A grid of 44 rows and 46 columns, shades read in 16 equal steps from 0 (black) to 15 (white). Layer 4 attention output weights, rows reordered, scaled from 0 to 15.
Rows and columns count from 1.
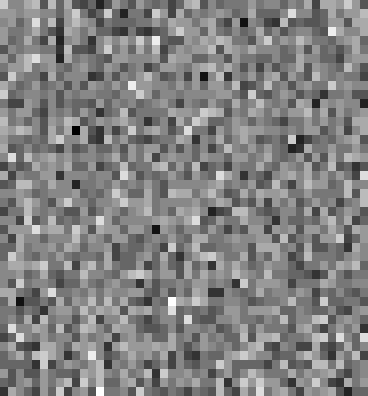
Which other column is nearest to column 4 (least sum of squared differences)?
24
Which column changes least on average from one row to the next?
6
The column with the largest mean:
7
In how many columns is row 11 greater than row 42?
18
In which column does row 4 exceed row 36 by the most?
42
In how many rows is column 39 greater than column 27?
21
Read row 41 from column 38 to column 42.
6 5 11 11 7
